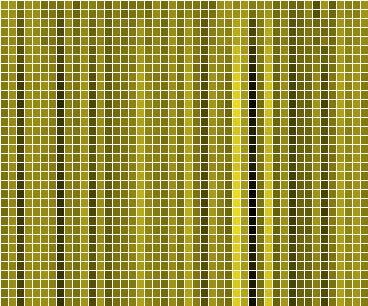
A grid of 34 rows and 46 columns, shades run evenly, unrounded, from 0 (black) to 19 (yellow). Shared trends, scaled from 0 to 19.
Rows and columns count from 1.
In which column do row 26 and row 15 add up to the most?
30
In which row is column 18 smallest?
1
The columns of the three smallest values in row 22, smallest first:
32, 8, 3
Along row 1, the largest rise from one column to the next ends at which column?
41
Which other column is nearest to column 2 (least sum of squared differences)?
4
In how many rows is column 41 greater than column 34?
1
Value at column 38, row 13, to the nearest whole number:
8
